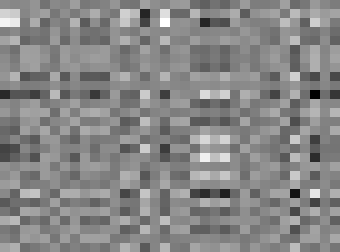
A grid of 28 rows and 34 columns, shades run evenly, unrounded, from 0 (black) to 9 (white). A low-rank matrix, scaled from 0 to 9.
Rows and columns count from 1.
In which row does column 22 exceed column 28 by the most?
11
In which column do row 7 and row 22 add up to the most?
32
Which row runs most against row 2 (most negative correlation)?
17
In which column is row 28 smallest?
15
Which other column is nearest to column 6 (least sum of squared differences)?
26
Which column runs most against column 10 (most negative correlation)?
6
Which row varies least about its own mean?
10
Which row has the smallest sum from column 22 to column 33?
22
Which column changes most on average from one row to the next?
30
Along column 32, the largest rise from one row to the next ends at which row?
12
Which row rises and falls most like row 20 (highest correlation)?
16
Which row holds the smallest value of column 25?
2
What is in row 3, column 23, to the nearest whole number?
3
